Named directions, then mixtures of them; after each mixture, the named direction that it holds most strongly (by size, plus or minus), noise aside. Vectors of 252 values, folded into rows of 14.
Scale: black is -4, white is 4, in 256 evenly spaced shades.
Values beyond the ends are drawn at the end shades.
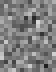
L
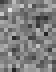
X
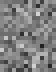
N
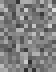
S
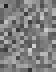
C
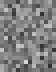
N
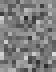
L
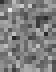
X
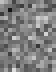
X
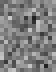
L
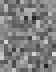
L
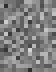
C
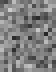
X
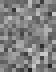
N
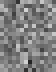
S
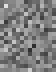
C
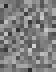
C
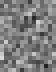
L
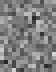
L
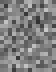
C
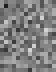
C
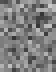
X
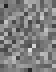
C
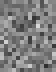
L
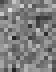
X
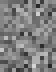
N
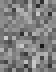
N
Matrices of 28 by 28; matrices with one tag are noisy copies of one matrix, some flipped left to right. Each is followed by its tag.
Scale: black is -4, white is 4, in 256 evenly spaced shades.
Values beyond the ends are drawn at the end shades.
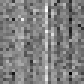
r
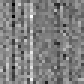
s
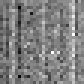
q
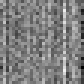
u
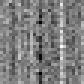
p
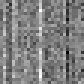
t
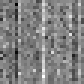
t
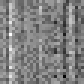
q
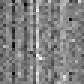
r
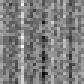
p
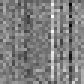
s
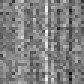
r
